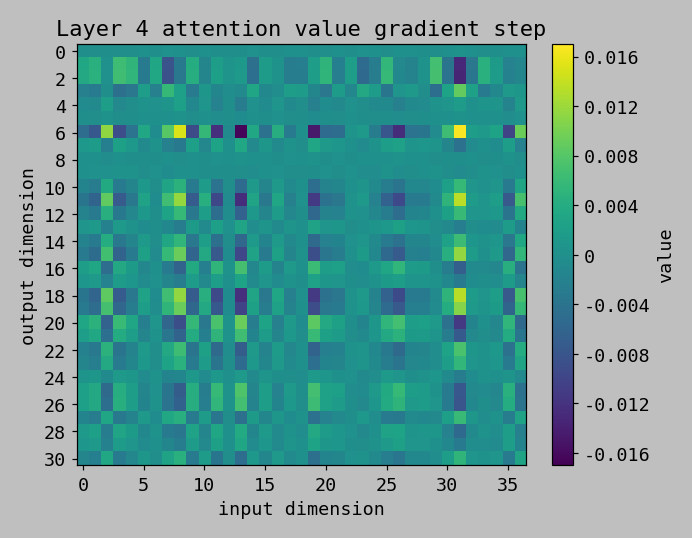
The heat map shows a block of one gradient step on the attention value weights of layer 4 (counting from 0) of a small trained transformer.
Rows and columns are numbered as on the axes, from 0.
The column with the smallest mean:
13
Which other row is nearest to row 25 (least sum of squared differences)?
26
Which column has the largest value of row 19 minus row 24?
31
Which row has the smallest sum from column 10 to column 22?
6
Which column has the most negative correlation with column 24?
34
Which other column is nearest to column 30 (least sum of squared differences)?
10
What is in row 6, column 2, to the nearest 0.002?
0.012
